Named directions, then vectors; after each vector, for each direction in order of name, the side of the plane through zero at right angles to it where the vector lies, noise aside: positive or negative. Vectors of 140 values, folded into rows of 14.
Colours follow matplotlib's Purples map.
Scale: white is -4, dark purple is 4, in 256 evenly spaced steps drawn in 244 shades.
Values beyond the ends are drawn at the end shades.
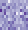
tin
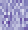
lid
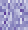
negative, positive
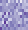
negative, positive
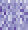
negative, positive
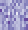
positive, positive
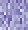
positive, negative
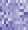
negative, positive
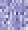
negative, negative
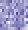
negative, negative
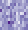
positive, positive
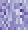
negative, positive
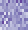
positive, negative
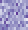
negative, negative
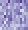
positive, negative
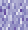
negative, positive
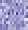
negative, negative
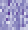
negative, negative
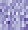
positive, positive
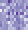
negative, negative
